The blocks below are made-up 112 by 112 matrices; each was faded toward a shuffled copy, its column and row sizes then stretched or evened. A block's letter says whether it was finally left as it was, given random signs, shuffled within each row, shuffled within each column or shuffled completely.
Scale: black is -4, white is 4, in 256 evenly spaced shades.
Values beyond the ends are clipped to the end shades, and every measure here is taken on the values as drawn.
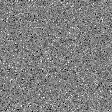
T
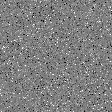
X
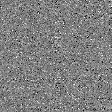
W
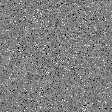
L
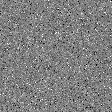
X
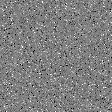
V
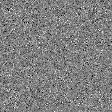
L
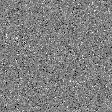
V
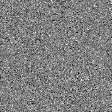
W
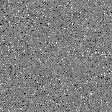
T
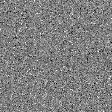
L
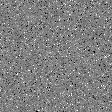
X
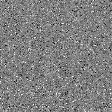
W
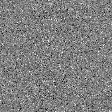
L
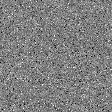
T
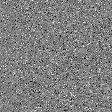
V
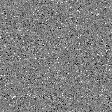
T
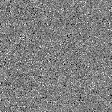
W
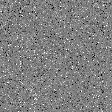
V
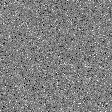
X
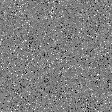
V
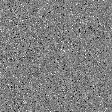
V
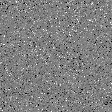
T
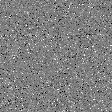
T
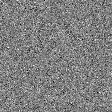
T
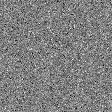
X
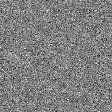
W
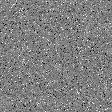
X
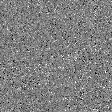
V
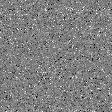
T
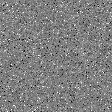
T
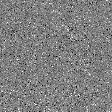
W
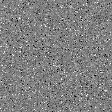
L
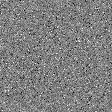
X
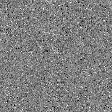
L
